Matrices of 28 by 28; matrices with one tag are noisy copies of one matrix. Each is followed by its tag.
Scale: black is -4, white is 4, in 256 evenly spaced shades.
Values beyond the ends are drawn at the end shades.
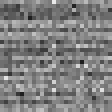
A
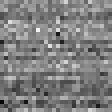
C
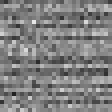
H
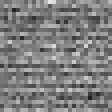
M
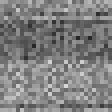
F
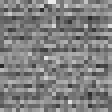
M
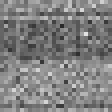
F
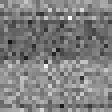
F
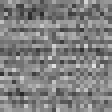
A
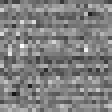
H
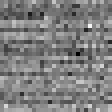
A
